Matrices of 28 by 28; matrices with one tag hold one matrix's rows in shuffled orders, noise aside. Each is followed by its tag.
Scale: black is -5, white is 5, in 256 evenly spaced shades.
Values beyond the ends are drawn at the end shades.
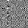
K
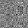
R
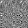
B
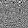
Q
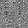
Q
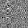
K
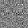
R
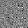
R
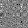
B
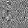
K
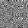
R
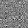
Q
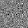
R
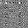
Q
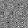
R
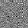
R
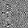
K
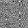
Q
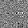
R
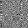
B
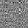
Q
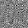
R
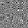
R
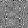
Q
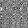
B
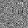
R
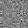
B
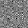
R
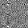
K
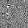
K
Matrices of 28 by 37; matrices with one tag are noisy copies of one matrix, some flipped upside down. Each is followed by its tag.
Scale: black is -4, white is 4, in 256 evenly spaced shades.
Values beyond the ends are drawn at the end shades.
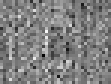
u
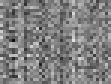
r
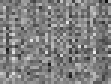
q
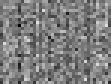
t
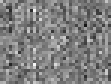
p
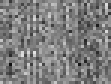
p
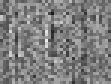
u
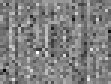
u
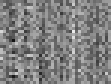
r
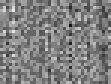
q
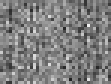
p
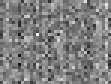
t
